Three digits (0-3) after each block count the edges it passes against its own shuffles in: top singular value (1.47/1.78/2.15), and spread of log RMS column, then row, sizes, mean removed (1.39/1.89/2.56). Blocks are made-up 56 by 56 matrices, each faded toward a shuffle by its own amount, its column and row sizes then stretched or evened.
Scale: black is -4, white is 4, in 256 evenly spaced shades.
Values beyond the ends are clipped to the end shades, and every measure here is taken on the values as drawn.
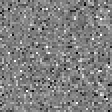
1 0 1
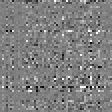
1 3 3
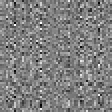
3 3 0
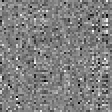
2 2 0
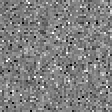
1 0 0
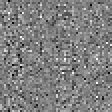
1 2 0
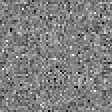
2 0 0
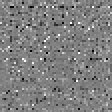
1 0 2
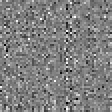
2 2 0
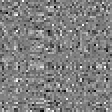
3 1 2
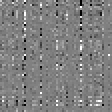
3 3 2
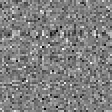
2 0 1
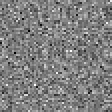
2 0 0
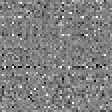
2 1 2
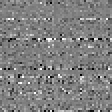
2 1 3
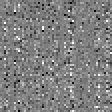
1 3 1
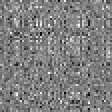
3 2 2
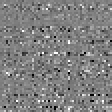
0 2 3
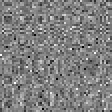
3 0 0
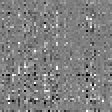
1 3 2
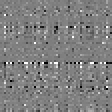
3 2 3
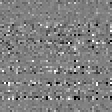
0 2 3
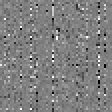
1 3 1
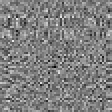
3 1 2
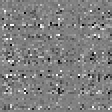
0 2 3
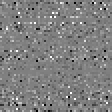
0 0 3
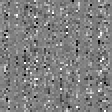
0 3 0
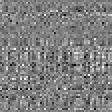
3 0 3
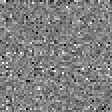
2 0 2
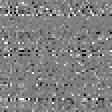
3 1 3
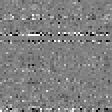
3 1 3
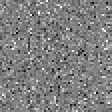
1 0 0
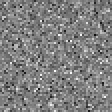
0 0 0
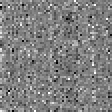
2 1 1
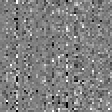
2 3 1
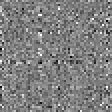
2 2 2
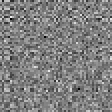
3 1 2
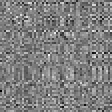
3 1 2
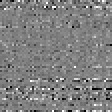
3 0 3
